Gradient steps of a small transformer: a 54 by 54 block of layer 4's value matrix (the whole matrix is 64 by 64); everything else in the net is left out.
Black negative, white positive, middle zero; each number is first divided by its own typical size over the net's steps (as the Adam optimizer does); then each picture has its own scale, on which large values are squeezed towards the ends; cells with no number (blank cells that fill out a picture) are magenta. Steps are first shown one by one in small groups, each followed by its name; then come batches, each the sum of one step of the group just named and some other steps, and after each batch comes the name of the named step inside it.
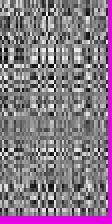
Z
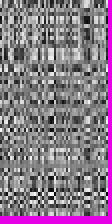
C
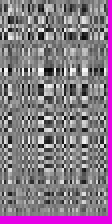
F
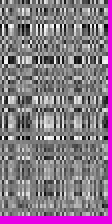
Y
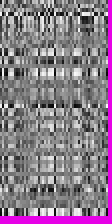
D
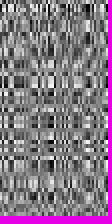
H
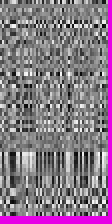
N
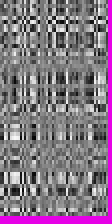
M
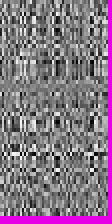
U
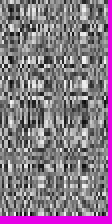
Y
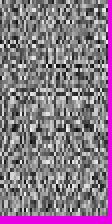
Z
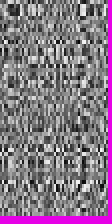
Z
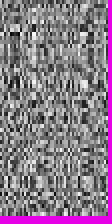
C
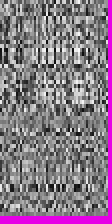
Z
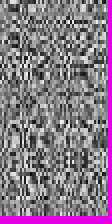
N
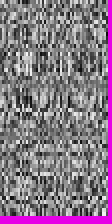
C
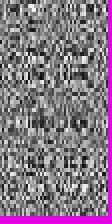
H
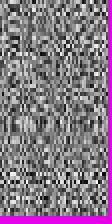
U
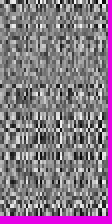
N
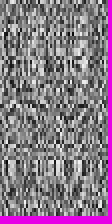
F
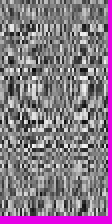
Y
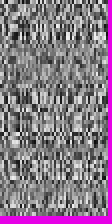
Y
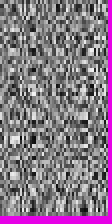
M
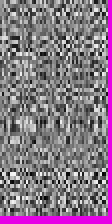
U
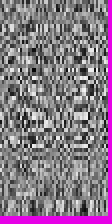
Y
